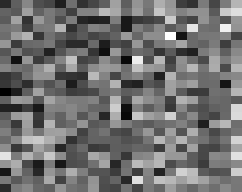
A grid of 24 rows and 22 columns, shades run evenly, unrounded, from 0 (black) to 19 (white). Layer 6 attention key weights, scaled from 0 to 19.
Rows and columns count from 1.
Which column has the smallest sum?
12
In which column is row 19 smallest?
6
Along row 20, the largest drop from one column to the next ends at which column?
2
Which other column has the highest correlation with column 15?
13
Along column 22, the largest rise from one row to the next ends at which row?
14
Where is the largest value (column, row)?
16, 5
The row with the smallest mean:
7
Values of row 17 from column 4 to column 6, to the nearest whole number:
9 12 12
